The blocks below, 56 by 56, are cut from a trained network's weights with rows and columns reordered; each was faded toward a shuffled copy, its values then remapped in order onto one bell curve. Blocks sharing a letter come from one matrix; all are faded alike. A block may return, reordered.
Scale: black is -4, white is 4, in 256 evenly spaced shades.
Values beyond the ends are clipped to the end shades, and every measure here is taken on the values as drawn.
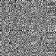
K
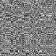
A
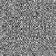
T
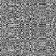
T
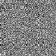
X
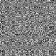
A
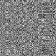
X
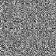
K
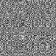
A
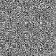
K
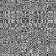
T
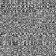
A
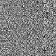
K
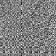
T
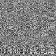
A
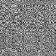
A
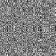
X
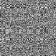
K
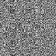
X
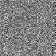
X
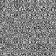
A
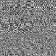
A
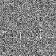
K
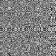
T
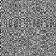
T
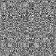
K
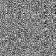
K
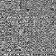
K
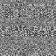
A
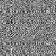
T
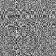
T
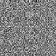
K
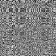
T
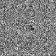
K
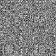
K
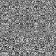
A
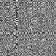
T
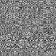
A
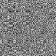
A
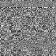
A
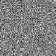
X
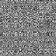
A
